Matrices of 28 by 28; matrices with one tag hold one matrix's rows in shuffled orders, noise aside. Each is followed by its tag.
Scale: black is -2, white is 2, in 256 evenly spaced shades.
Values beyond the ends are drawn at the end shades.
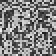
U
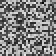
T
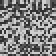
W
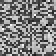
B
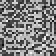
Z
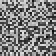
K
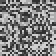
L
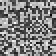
W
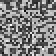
B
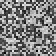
T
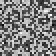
U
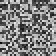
L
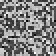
Z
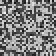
T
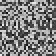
K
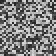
T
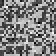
Z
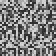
K
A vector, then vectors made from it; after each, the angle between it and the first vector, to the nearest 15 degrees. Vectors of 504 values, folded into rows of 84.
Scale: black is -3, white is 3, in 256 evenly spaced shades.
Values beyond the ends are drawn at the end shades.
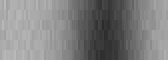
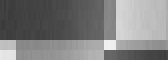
105 degrees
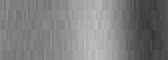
120 degrees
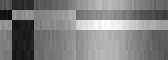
135 degrees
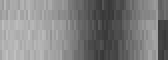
30 degrees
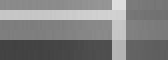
105 degrees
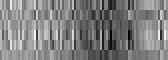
45 degrees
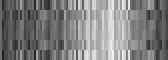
150 degrees
